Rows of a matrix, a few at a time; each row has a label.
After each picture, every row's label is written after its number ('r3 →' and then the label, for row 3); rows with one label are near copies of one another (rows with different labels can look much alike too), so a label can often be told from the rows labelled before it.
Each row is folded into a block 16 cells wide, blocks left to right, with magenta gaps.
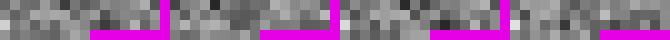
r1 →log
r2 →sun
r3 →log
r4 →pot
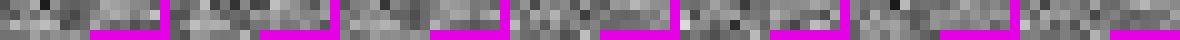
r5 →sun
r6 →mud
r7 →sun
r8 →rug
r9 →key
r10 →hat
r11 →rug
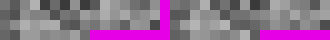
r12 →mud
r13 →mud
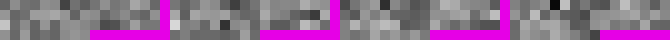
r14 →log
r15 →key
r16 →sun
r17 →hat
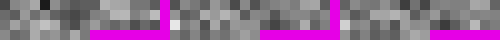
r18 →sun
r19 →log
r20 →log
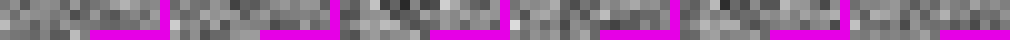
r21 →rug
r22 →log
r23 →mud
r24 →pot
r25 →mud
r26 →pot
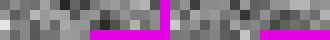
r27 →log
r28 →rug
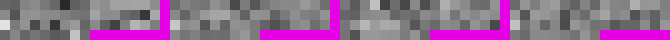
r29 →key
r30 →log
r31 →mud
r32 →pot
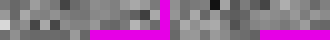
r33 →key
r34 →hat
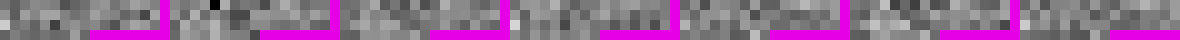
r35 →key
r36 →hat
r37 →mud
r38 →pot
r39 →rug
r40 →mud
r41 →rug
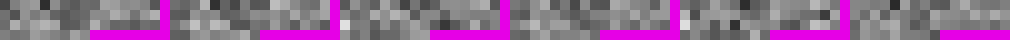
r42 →sun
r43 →mud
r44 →log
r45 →mud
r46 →key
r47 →hat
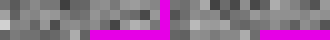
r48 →key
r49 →mud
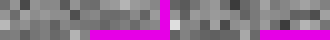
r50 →rug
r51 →key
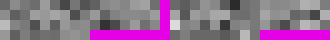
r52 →log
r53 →key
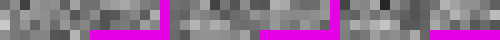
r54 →rug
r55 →mud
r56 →sun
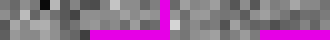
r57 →hat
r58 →pot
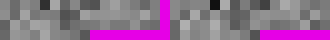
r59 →hat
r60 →hat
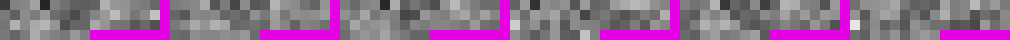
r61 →sun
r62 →mud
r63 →hat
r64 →rug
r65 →mud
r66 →pot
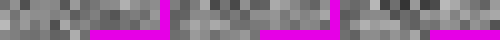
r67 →rug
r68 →mud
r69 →mud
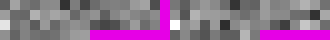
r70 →log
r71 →key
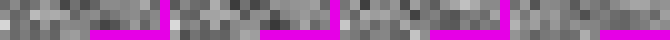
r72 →log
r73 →log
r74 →rug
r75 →rug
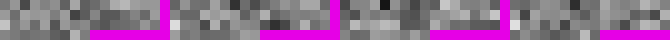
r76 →rug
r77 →log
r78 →sun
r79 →key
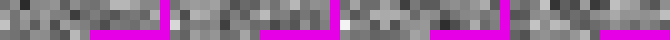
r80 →rug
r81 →pot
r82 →log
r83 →mud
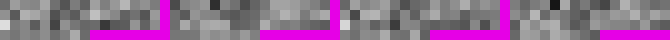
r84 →pot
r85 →sun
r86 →pot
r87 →hat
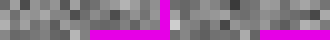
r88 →rug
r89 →key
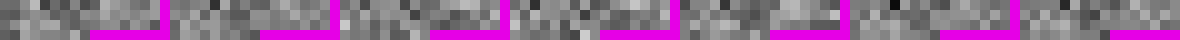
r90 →mud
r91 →hat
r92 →rug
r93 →rug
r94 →sun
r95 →hat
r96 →hat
